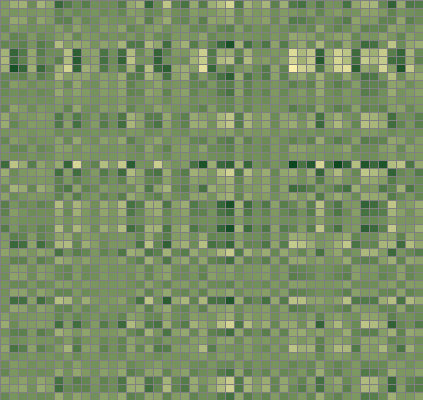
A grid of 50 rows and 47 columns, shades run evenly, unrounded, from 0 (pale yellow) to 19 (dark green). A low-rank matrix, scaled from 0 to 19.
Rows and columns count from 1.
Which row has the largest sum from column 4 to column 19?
8
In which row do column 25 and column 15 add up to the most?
21
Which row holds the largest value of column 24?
9
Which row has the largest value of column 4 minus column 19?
1
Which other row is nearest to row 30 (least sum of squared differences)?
19
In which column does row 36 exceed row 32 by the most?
26
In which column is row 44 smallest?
33
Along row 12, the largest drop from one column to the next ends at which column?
27
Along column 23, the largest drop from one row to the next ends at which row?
22
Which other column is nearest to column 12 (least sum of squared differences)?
18
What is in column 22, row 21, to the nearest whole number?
14
